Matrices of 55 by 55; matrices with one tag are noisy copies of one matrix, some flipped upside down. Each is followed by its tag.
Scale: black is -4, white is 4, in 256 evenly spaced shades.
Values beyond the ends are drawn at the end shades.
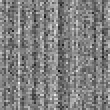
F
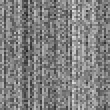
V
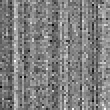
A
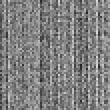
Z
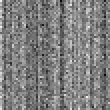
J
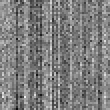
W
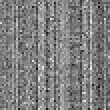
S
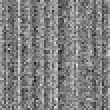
F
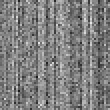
S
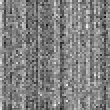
J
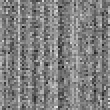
F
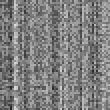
A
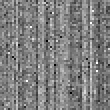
S
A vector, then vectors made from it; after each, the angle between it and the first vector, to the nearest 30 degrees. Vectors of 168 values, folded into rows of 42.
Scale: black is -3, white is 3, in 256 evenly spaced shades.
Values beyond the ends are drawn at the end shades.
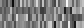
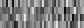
60 degrees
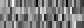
150 degrees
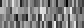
150 degrees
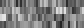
120 degrees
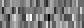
90 degrees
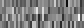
120 degrees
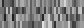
60 degrees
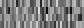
60 degrees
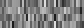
120 degrees
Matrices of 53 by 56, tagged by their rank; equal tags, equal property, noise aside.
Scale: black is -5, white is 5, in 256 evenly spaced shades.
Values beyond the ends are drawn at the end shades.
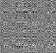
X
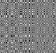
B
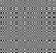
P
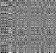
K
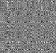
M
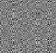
K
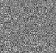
M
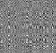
K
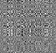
K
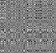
K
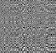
K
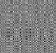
B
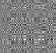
K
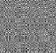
X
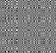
B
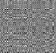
K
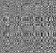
K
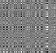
P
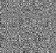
M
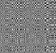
B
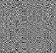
M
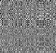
K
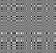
P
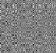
X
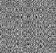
M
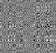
K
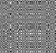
B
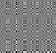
P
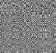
M
